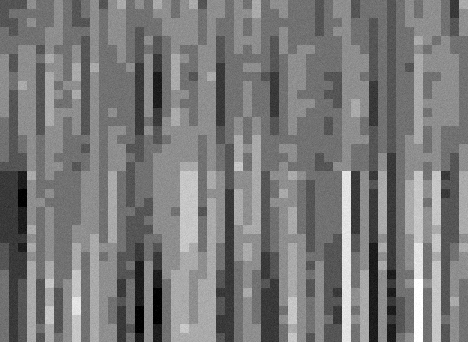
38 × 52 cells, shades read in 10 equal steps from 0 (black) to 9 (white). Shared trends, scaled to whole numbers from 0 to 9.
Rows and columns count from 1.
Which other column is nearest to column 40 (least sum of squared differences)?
1
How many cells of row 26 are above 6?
4
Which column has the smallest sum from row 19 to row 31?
3
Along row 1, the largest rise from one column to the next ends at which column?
52
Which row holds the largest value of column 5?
23
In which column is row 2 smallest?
51
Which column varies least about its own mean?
45
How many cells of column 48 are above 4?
17
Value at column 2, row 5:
4
